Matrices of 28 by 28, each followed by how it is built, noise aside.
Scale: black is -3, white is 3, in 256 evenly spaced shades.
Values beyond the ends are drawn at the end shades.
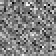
Toeplitz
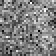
smooth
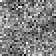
smooth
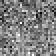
smooth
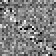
banded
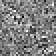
banded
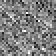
Toeplitz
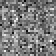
blocks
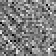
Toeplitz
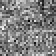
smooth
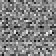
repeating columns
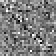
banded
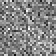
Toeplitz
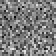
repeating columns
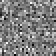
blocks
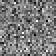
repeating columns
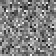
repeating columns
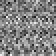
repeating columns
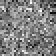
smooth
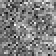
smooth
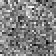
smooth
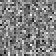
blocks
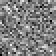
Toeplitz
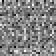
repeating columns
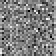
repeating rows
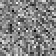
Toeplitz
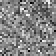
Toeplitz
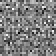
repeating columns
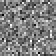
repeating columns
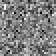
repeating columns
